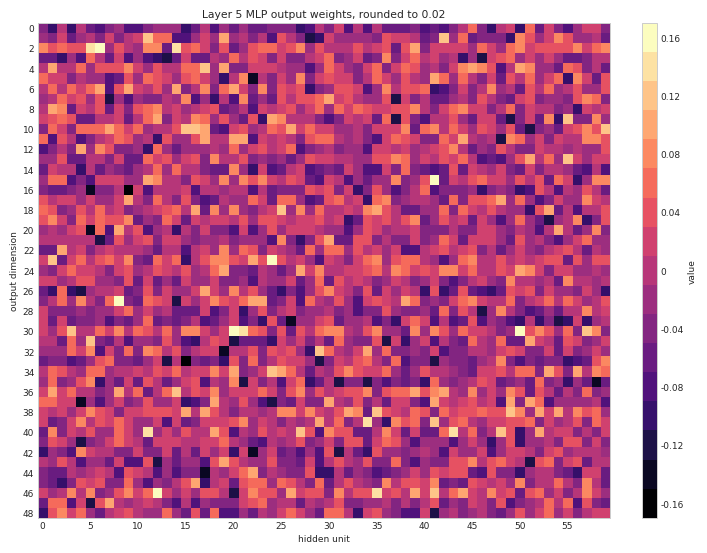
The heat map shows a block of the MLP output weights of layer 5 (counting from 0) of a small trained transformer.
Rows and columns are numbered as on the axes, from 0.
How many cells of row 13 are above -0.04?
48
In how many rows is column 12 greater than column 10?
26
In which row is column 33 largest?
38
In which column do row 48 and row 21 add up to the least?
6
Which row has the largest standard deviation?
9
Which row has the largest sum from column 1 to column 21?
30
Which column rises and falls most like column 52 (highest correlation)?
18
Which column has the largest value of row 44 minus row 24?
22
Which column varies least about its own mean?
10
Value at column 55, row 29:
-0.1
